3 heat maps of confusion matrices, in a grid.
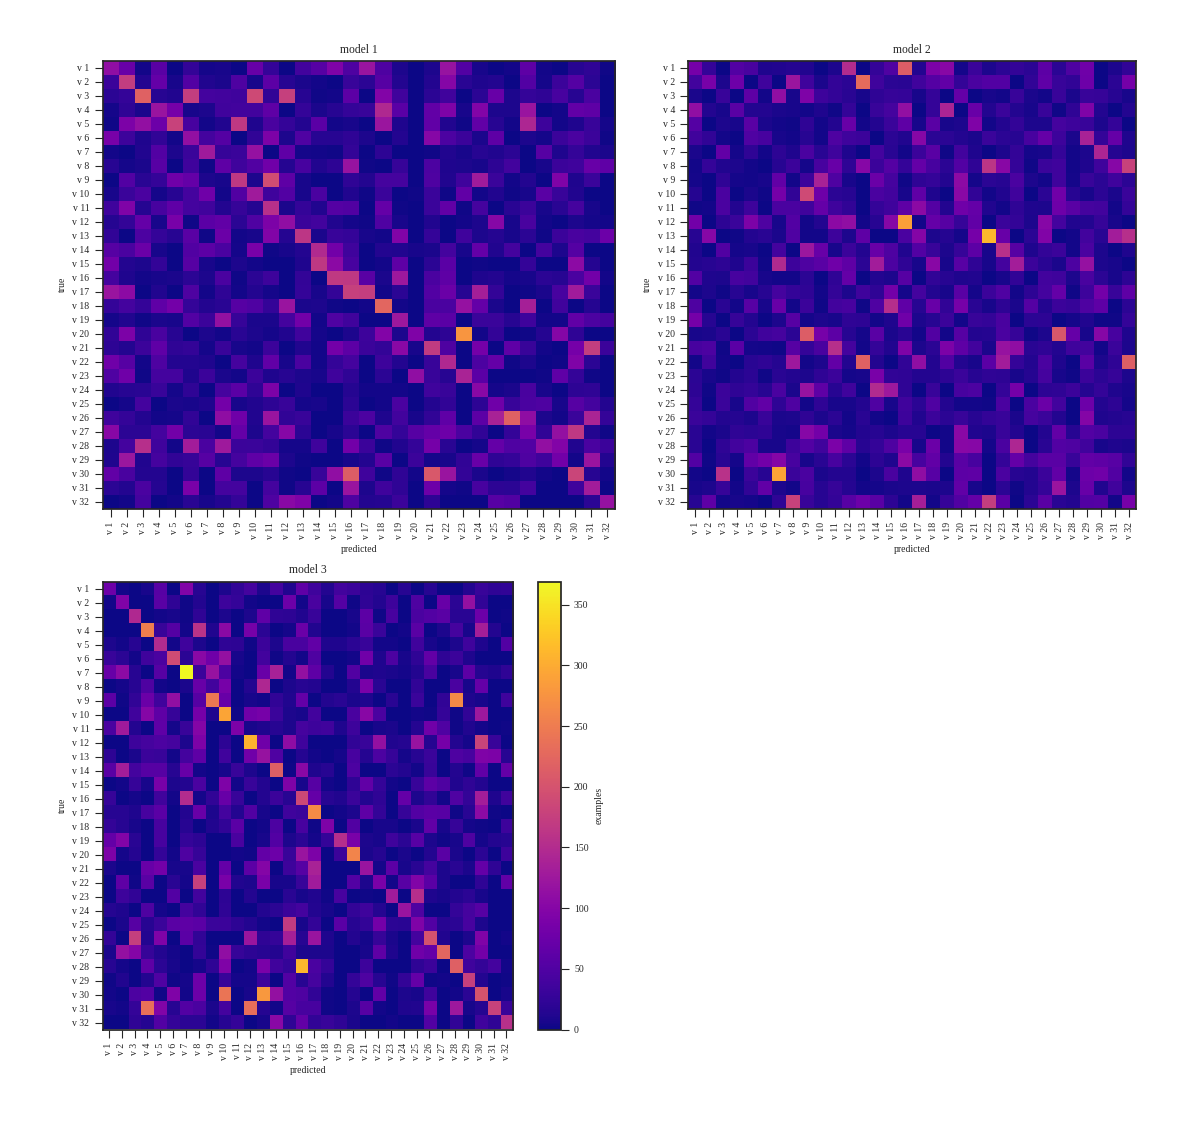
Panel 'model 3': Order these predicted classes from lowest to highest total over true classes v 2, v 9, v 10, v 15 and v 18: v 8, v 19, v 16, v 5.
v 19, v 16, v 8, v 5
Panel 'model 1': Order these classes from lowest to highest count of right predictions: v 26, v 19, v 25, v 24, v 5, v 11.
v 25, v 24, v 19, v 11, v 5, v 26
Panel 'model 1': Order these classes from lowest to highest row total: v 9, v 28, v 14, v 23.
v 23, v 14, v 9, v 28
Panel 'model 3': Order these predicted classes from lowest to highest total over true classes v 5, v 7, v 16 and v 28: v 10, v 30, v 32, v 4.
v 4, v 32, v 30, v 10
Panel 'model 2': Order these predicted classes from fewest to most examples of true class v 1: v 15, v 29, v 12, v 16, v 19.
v 15, v 29, v 19, v 12, v 16
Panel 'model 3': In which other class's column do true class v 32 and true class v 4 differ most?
v 8
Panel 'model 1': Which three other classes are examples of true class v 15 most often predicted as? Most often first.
v 14, v 30, v 1
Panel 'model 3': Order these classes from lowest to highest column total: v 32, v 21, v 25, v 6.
v 32, v 6, v 21, v 25
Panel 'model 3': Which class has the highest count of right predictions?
v 7
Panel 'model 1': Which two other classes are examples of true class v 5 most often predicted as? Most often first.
v 9, v 27
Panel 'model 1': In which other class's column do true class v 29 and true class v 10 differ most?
v 31
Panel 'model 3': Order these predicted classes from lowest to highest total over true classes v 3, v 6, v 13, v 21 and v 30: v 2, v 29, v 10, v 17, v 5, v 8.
v 2, v 29, v 5, v 17, v 8, v 10
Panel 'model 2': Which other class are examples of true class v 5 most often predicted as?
v 21
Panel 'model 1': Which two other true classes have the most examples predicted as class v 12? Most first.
v 3, v 18
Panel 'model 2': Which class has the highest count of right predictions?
v 12
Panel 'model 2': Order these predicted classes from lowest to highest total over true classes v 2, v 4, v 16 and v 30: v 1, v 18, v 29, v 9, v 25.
v 25, v 9, v 18, v 1, v 29
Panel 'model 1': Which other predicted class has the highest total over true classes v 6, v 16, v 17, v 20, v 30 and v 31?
v 21
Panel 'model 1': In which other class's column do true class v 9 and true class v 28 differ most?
v 11
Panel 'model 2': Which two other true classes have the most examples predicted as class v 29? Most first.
v 6, v 15
